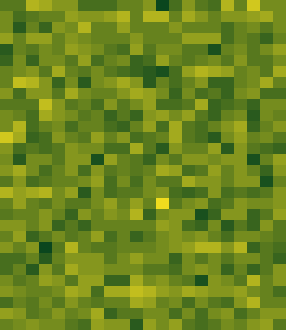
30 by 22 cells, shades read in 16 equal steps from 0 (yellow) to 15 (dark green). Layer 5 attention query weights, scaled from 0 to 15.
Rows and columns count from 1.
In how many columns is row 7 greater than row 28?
12
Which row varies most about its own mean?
1
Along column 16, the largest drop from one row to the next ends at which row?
27
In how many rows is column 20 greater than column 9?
13
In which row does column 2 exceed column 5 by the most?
3
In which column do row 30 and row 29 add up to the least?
8
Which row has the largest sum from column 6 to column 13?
7
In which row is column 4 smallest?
10
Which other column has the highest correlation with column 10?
9
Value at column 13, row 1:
15
